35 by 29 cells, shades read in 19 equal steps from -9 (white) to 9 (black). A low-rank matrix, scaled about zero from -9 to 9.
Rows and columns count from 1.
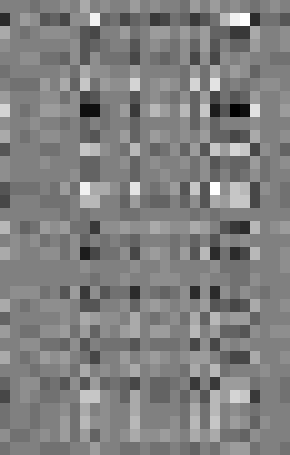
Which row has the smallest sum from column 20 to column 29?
15
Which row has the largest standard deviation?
9
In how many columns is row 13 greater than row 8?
5
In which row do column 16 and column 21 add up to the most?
2
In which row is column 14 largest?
23
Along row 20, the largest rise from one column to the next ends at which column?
22
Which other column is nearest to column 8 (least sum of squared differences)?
4
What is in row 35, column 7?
1
